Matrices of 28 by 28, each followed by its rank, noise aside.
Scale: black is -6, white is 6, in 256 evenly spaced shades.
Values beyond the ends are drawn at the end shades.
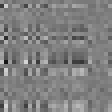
one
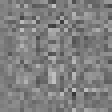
four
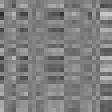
one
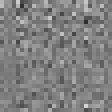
three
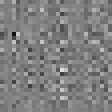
three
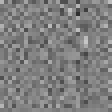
four
